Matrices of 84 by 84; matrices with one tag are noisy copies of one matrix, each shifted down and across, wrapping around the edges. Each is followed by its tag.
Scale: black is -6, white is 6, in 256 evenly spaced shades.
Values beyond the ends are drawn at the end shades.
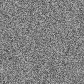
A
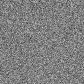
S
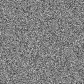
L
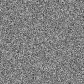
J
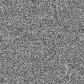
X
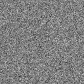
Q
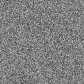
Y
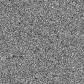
Y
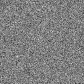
J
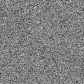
Q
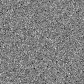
Q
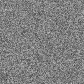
S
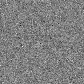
X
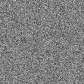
X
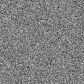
L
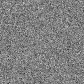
S
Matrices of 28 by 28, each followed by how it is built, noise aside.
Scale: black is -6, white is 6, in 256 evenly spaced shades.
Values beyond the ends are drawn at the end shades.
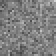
smooth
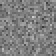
noise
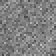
Hankel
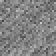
Hankel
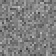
noise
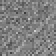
Hankel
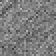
Hankel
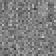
blocks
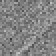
Hankel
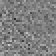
lower triangular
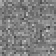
blocks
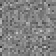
low rank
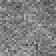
smooth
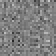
low rank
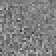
lower triangular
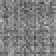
blocks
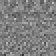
repeating columns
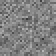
Hankel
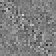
banded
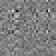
low rank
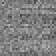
blocks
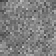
smooth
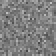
noise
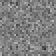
blocks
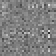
low rank
